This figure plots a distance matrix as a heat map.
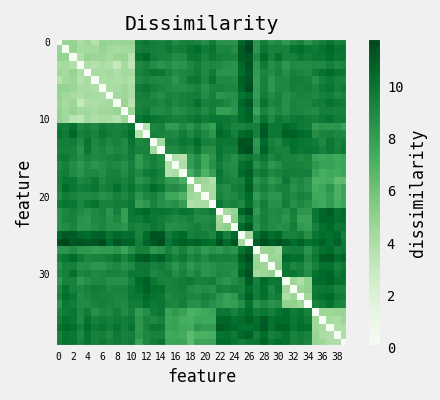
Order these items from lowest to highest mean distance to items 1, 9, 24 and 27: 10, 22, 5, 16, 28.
5, 10, 22, 28, 16
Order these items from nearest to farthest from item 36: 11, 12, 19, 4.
19, 11, 12, 4
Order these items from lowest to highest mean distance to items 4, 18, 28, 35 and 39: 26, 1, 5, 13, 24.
5, 1, 24, 13, 26
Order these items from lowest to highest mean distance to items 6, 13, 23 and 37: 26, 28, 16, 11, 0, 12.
0, 16, 11, 12, 28, 26
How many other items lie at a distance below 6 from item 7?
10
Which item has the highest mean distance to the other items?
26
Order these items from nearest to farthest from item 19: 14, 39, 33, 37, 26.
39, 37, 33, 14, 26
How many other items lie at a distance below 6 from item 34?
3
